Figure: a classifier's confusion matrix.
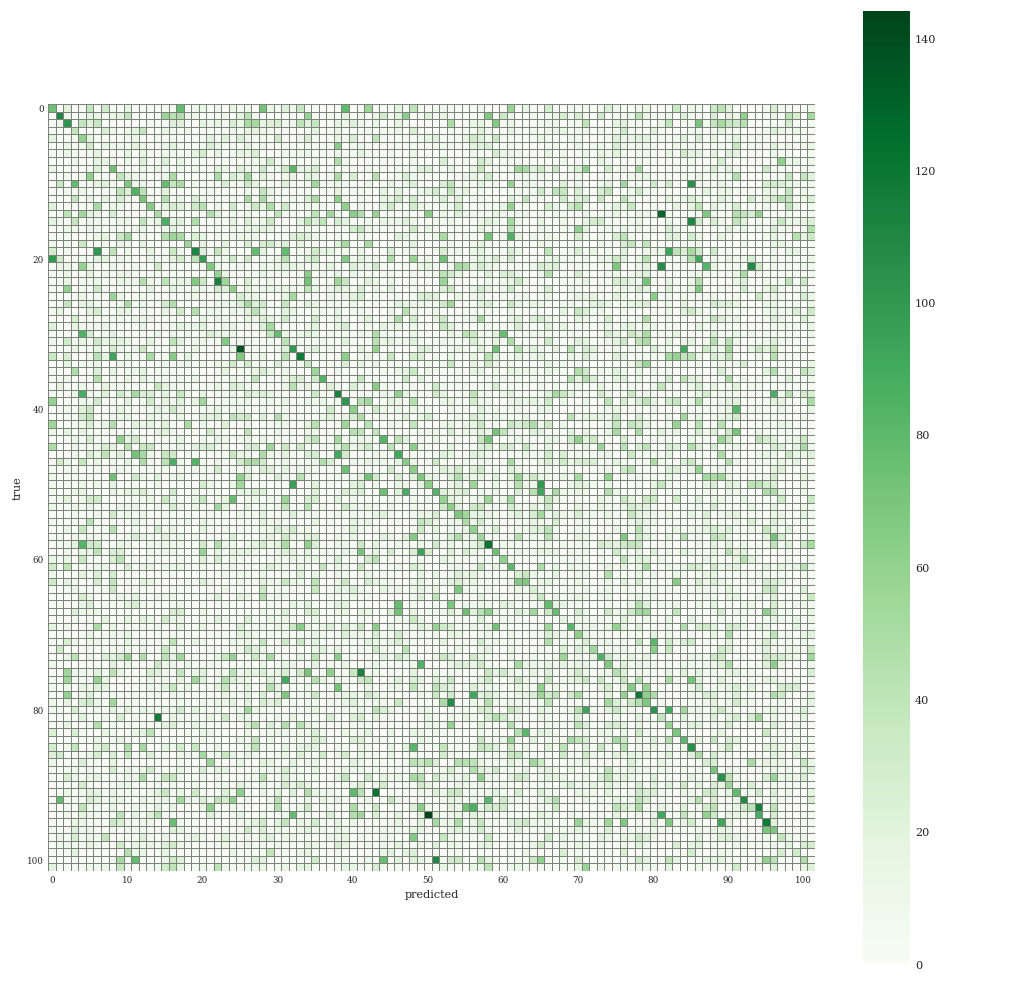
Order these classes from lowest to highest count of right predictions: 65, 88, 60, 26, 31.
65, 31, 26, 60, 88
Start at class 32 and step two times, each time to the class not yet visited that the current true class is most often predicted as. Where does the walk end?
80
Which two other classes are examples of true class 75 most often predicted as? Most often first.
41, 34
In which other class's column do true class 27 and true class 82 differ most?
53
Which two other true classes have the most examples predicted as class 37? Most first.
75, 14
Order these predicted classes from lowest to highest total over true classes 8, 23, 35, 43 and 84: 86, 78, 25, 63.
25, 63, 86, 78
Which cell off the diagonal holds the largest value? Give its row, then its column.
94, 50
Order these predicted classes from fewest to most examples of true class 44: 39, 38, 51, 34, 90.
39, 51, 34, 90, 38
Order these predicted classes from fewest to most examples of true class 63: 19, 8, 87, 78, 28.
19, 87, 28, 78, 8
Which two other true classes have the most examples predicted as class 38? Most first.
46, 77
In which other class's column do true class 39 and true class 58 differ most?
4
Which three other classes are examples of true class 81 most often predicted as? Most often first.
14, 94, 59
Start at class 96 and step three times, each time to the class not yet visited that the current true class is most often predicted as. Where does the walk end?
57
